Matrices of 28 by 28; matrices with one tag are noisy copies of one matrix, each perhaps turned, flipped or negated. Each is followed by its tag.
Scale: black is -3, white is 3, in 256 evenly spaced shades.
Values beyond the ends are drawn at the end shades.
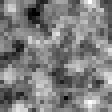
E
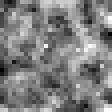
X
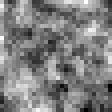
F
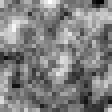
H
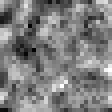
X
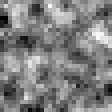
E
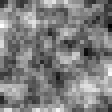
F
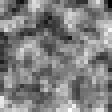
X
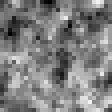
H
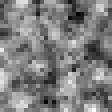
E
